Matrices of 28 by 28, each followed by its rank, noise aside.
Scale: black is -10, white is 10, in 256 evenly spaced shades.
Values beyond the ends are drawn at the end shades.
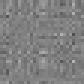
three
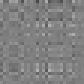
two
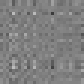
two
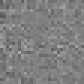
six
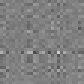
two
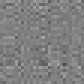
four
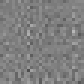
four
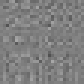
four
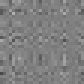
two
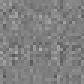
six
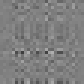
two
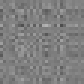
two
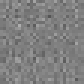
three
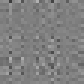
two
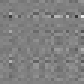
two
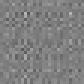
three
